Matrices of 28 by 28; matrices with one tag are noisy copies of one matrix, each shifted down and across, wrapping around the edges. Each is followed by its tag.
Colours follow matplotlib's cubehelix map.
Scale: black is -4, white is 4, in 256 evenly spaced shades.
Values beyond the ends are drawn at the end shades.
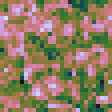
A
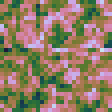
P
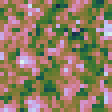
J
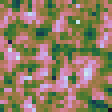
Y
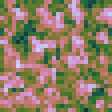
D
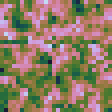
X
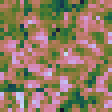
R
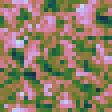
X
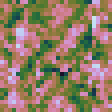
J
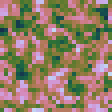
X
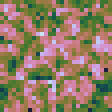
R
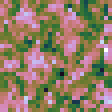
J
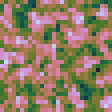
D
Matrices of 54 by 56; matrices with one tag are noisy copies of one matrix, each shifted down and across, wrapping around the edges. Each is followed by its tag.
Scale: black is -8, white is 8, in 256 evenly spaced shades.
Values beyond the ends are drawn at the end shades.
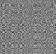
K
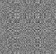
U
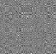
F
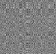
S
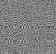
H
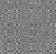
K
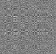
F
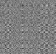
K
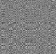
F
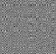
H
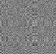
U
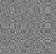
U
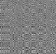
F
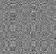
U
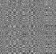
K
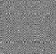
H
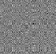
S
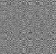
F
